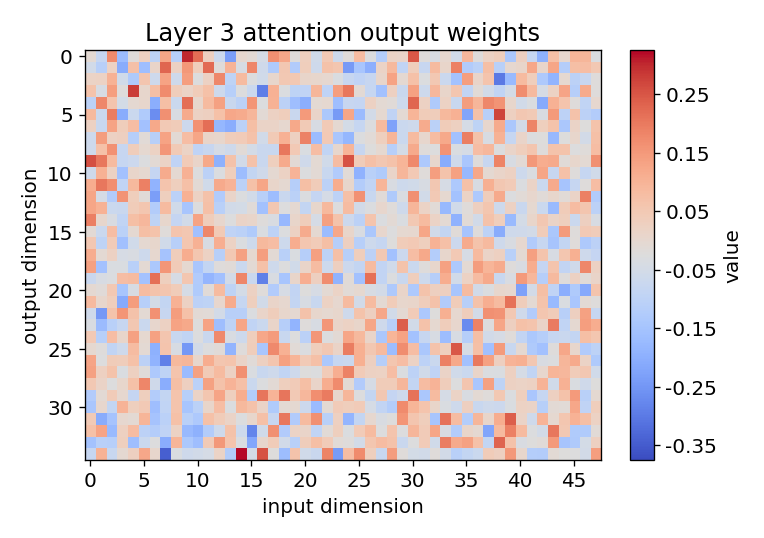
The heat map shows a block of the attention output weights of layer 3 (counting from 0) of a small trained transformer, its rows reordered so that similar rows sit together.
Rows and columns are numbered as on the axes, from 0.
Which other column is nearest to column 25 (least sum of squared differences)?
3
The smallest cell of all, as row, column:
34, 7
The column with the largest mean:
30
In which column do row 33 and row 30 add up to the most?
12
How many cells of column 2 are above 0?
22
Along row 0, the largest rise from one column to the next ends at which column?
9
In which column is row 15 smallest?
38
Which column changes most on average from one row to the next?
35
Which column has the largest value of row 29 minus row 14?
18
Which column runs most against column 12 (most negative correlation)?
41
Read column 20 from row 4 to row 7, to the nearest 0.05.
-0.2 0.15 0.05 0.2
